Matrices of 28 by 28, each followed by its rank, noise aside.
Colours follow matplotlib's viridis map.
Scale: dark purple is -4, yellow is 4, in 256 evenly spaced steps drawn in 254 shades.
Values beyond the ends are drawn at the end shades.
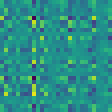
two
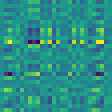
two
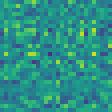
four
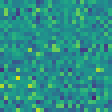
six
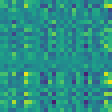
two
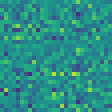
six
